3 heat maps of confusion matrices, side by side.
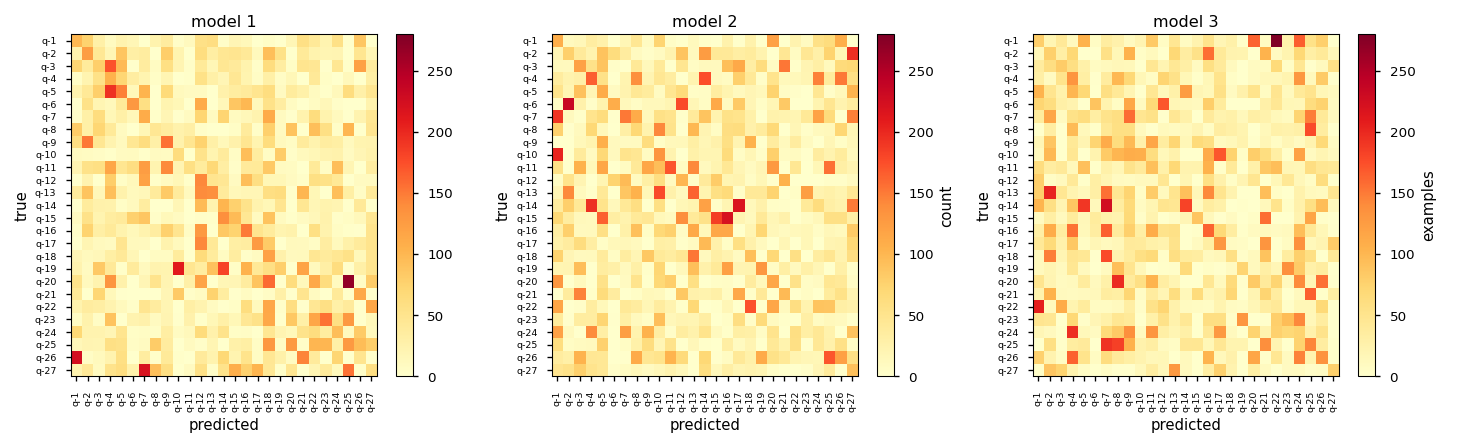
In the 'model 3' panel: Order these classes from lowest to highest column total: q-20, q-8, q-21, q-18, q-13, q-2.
q-18, q-20, q-13, q-21, q-8, q-2
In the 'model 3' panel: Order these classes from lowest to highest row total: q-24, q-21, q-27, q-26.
q-27, q-21, q-26, q-24
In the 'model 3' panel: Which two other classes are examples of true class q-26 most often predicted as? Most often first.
q-4, q-24
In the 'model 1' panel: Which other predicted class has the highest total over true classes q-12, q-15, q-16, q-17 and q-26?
q-14
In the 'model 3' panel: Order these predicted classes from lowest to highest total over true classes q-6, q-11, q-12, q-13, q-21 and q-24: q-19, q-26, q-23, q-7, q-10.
q-19, q-10, q-23, q-26, q-7
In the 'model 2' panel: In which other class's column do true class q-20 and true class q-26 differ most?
q-25
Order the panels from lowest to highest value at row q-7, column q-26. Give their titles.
model 2, model 1, model 3
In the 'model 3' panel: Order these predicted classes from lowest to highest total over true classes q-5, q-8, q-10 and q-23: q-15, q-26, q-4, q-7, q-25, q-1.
q-15, q-26, q-1, q-7, q-25, q-4
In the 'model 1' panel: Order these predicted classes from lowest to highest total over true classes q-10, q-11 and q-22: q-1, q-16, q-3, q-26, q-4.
q-26, q-1, q-3, q-4, q-16
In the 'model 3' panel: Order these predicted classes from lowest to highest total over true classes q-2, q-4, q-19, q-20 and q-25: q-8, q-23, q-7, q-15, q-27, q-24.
q-27, q-15, q-23, q-7, q-24, q-8
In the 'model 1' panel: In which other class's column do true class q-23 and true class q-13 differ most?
q-12
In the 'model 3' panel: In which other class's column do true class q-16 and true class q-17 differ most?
q-7
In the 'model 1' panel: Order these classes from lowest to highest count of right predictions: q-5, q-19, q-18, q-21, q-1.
q-21, q-19, q-1, q-18, q-5
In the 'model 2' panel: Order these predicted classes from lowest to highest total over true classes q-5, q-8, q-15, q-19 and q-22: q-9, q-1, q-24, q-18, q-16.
q-9, q-24, q-18, q-1, q-16
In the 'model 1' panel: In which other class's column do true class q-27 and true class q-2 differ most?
q-7
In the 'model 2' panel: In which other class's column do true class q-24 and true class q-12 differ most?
q-4
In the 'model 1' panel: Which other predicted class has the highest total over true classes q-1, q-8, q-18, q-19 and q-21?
q-10
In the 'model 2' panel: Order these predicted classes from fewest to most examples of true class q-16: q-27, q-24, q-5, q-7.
q-24, q-7, q-5, q-27
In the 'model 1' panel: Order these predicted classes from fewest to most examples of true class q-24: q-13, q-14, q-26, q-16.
q-16, q-13, q-14, q-26
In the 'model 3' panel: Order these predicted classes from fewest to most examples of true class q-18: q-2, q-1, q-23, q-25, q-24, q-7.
q-1, q-23, q-25, q-24, q-2, q-7
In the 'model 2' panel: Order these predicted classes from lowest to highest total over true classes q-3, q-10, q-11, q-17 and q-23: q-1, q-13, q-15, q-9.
q-15, q-9, q-13, q-1
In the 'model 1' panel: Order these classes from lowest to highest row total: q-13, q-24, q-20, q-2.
q-24, q-2, q-13, q-20
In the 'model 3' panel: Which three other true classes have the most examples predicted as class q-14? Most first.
q-5, q-13, q-19
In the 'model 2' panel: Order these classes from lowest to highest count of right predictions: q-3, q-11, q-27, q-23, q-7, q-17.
q-23, q-17, q-27, q-3, q-7, q-11
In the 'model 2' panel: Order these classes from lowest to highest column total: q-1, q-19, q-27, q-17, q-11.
q-19, q-11, q-17, q-27, q-1
